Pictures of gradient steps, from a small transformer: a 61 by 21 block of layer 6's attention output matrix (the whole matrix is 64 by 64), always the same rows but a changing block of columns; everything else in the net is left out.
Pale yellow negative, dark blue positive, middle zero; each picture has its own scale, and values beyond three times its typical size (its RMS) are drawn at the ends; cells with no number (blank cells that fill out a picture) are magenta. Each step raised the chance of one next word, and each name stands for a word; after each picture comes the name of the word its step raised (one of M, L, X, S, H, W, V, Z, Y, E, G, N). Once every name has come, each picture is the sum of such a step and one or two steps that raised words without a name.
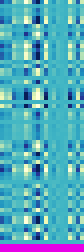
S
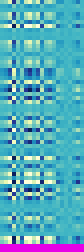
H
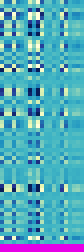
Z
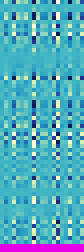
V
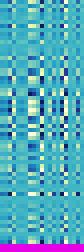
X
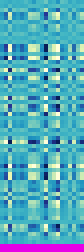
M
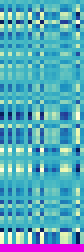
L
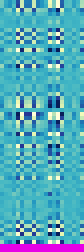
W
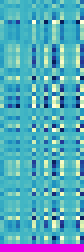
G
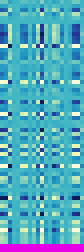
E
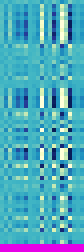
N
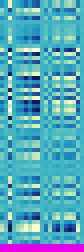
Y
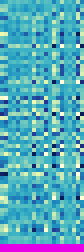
E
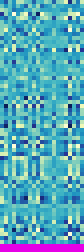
V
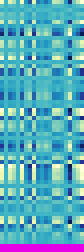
S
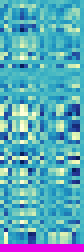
L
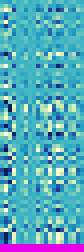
L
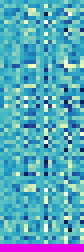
G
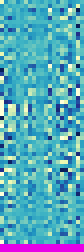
X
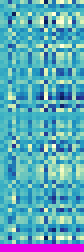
S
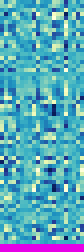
Z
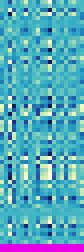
W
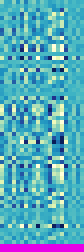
M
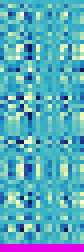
M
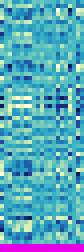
G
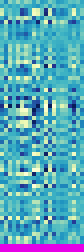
G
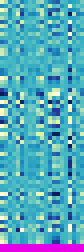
X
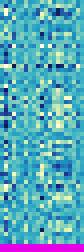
E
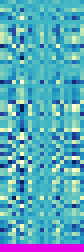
E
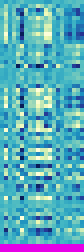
N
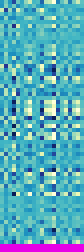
X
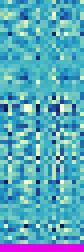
V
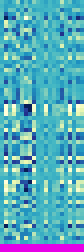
Z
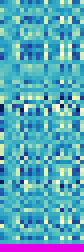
S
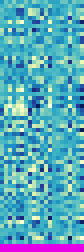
G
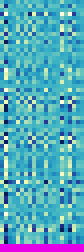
H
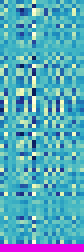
X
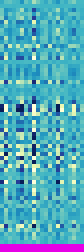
E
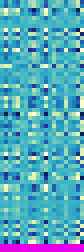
W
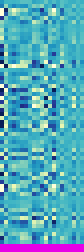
G
